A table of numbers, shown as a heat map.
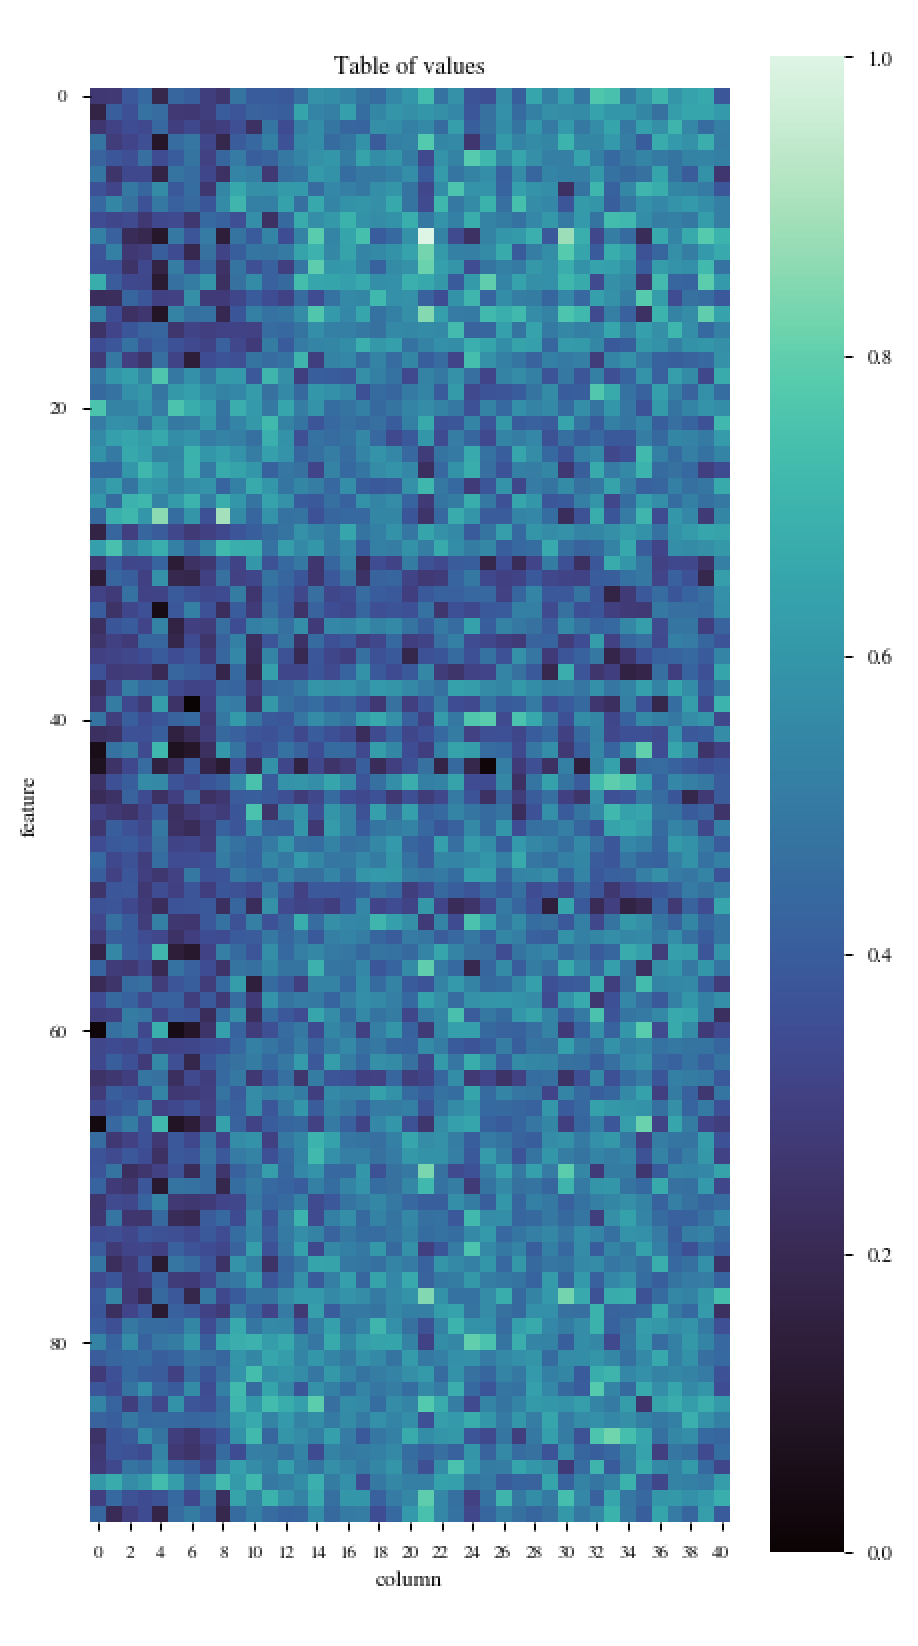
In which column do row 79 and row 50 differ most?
32
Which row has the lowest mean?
43
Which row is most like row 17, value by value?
72
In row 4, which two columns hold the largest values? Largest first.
24, 25
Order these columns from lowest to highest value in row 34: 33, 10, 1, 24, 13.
1, 33, 10, 13, 24
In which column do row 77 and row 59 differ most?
40
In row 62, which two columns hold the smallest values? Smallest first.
6, 3
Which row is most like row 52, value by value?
37
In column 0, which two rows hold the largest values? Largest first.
20, 12
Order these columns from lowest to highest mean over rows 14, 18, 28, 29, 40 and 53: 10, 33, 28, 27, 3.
3, 33, 10, 28, 27
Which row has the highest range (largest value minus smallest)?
9
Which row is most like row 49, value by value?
48
